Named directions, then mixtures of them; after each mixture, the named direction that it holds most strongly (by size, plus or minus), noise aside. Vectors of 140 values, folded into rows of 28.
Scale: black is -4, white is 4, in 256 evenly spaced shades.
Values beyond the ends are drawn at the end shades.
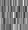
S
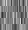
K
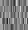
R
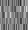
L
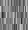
K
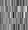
S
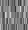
L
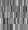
S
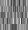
K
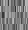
L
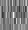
S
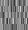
R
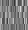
R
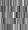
S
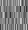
L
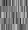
K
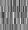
K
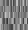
R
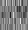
K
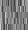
L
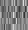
S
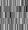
L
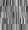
K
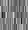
K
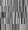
K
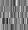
R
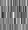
K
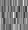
S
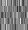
K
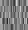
R
